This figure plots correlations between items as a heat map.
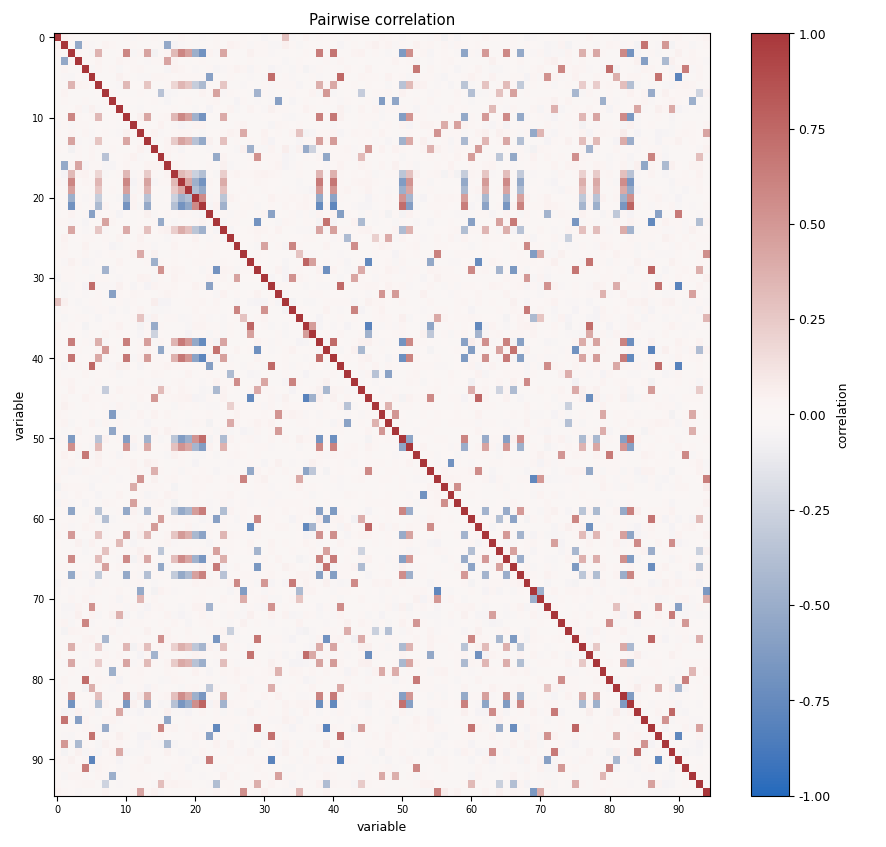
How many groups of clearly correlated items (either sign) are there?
14
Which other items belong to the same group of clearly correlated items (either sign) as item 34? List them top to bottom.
26, 30, 43, 68
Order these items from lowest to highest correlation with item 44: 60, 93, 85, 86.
85, 93, 60, 86
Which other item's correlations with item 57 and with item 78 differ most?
53
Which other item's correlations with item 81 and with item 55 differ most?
69
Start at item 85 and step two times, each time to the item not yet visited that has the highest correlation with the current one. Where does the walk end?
88
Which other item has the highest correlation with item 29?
86
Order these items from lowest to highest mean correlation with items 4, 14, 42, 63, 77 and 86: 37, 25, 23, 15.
23, 25, 37, 15
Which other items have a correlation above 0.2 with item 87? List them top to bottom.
5, 31, 41, 71, 81
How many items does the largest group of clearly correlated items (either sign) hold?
22
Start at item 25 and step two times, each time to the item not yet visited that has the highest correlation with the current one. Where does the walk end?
46
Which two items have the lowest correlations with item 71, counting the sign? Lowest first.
90, 22
